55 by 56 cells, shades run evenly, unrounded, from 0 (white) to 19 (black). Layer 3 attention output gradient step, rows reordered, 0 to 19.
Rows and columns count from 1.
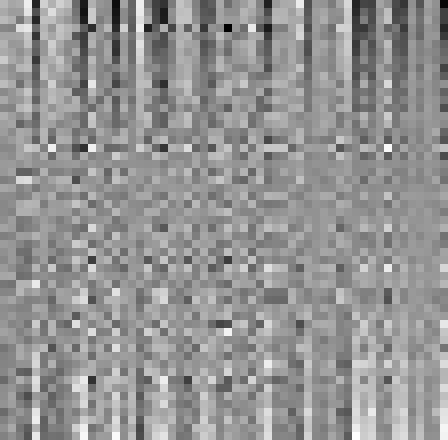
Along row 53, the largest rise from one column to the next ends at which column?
6
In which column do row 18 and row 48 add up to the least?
21
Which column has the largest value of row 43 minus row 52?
5
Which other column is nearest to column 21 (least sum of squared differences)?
11
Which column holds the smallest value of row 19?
49
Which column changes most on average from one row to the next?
12
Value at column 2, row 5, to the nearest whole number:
7
